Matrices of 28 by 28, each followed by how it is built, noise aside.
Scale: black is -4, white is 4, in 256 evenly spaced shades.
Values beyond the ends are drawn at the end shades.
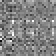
low rank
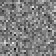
noise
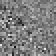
lower triangular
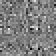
low rank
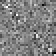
banded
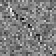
banded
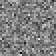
noise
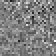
upper triangular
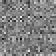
low rank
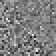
lower triangular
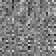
low rank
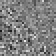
lower triangular
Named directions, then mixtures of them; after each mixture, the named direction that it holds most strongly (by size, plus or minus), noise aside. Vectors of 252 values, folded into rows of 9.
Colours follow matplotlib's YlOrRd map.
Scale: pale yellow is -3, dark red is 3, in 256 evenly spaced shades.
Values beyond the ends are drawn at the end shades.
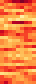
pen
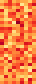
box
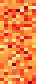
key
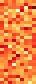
key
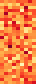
key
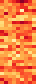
pen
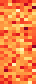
key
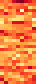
pen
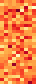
key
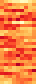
pen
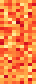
box
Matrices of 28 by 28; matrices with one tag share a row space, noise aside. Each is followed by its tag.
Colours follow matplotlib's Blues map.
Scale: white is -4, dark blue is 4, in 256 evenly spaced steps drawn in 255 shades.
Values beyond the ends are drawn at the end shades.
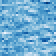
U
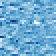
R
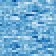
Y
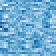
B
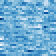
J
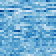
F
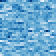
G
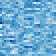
R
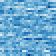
F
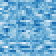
B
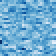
B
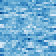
J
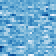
G
